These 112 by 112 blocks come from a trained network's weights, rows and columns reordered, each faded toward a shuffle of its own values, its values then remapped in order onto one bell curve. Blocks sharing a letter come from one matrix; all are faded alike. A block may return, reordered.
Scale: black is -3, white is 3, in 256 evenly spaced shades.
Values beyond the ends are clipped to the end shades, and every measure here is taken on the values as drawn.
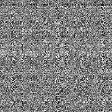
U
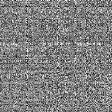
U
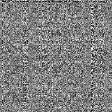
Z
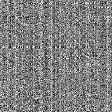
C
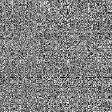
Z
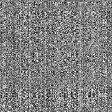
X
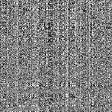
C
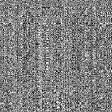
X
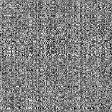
X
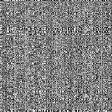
X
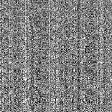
C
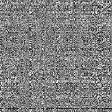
Z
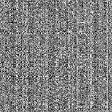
C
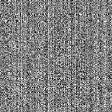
C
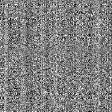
X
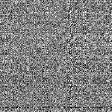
Z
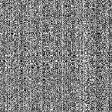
C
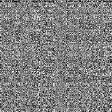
Z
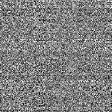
U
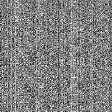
C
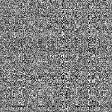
U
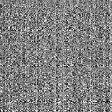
X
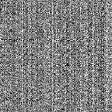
C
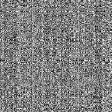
X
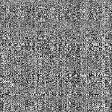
X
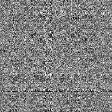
Z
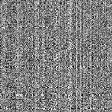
C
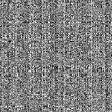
C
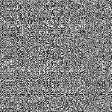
Z
